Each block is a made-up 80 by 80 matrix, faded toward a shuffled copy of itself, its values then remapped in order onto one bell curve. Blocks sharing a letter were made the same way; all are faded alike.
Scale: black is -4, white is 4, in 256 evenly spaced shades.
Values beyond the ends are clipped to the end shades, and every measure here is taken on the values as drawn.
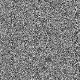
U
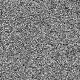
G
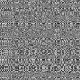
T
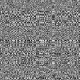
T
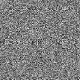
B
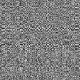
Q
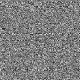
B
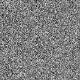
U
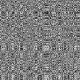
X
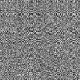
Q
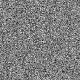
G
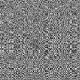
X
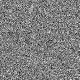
G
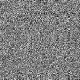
B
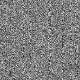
U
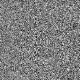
U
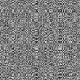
X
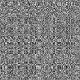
Q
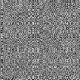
X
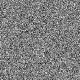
G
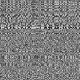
T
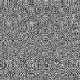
Q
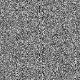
U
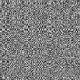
Q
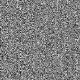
U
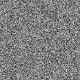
U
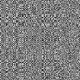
X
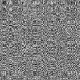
Q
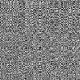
Q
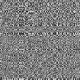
T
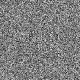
G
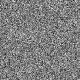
G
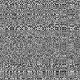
T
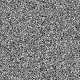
G
